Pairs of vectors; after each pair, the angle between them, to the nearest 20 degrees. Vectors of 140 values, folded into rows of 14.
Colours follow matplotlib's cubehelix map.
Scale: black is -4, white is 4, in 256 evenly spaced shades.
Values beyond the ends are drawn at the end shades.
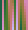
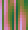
160 degrees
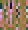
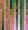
80 degrees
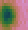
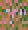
100 degrees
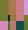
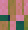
40 degrees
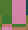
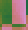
20 degrees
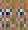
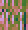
120 degrees
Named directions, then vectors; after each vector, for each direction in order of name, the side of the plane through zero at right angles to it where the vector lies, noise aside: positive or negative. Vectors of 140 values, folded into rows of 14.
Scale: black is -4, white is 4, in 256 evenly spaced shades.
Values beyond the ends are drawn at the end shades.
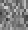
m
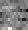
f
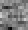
negative, negative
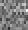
negative, positive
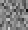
positive, negative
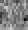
positive, positive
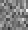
negative, positive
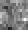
negative, negative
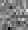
negative, positive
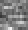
positive, positive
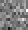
negative, positive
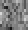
negative, negative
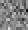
positive, negative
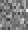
negative, positive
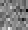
positive, negative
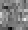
negative, negative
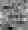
negative, negative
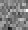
negative, positive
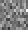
negative, positive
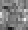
negative, negative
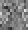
negative, negative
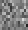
negative, positive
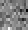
positive, negative
